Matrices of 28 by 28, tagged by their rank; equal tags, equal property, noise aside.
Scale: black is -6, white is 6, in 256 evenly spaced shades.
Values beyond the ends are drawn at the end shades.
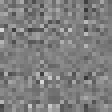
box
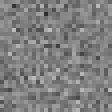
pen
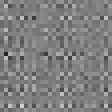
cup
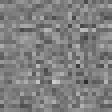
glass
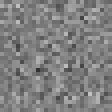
pen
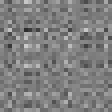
cup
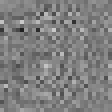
glass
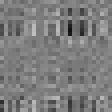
cup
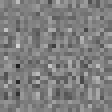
glass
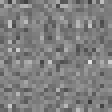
glass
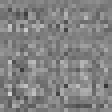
box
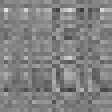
cup
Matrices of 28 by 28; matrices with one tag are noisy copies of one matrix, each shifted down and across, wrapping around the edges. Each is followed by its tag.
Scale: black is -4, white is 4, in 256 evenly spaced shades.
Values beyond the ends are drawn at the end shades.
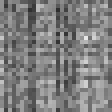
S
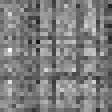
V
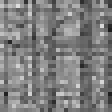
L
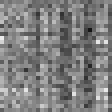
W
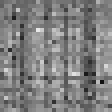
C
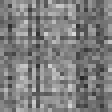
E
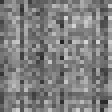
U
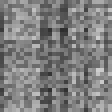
E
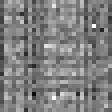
S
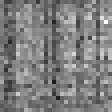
C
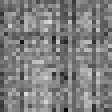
U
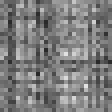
S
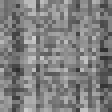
W
